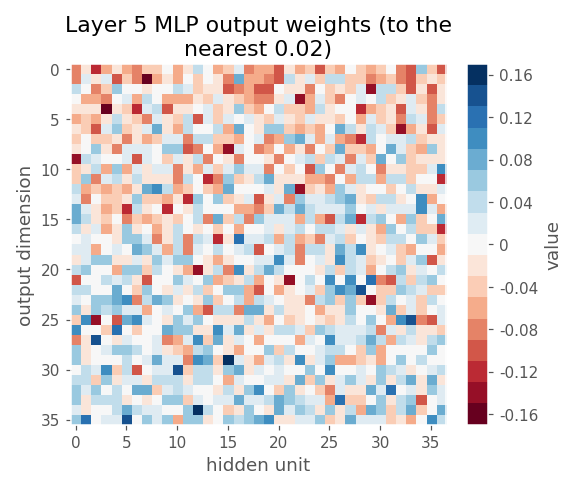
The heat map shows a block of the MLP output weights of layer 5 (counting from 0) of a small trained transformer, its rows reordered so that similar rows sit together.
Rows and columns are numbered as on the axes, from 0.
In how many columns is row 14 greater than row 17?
14
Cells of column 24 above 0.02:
8
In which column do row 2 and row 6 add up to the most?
4
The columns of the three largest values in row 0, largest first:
34, 12, 16
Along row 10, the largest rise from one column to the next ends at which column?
24
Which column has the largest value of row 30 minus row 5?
10
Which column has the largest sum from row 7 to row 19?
26
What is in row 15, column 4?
0
